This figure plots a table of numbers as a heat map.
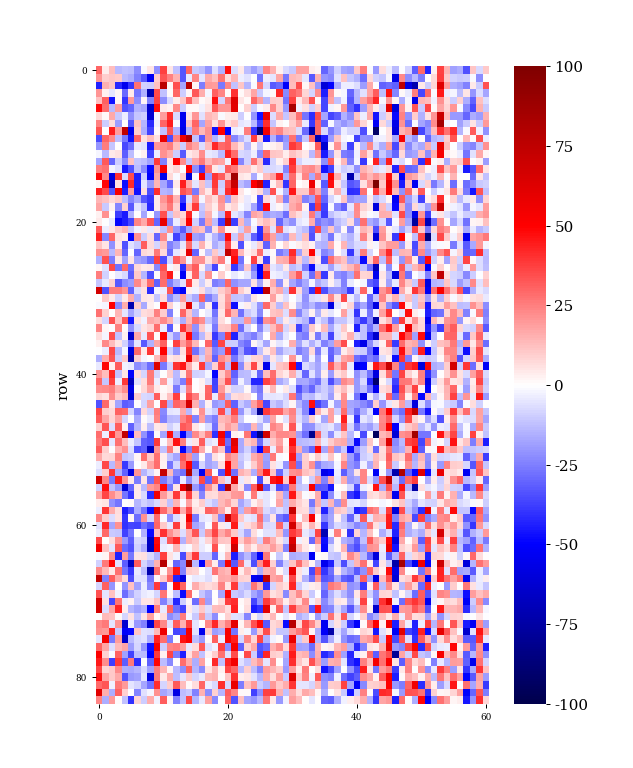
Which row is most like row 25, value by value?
68
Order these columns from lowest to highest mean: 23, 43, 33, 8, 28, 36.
8, 43, 36, 33, 23, 28
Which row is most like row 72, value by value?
30
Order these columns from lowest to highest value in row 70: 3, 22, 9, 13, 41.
13, 22, 9, 3, 41
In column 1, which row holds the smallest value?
29
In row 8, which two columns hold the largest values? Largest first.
49, 4
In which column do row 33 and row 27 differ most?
53
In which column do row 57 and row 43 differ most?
5
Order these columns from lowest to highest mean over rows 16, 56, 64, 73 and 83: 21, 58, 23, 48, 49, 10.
58, 49, 23, 48, 21, 10
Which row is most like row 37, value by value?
35
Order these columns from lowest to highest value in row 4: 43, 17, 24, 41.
17, 41, 24, 43
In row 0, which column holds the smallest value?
51
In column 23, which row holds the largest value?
77
